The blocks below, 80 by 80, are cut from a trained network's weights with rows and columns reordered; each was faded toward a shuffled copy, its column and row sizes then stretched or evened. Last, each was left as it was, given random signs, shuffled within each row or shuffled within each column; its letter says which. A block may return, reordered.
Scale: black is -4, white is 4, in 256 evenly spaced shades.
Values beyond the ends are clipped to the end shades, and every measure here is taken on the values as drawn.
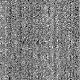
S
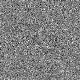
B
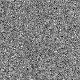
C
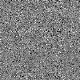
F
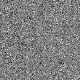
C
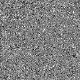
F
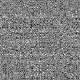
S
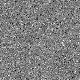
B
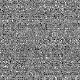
S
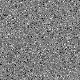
B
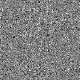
F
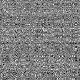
S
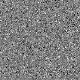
F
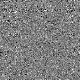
F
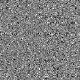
S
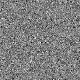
B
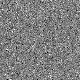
C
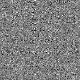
F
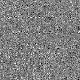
S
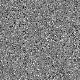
C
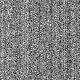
C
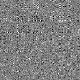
S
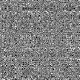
S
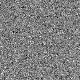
B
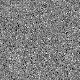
C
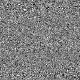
B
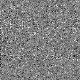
F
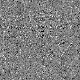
F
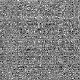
S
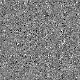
F
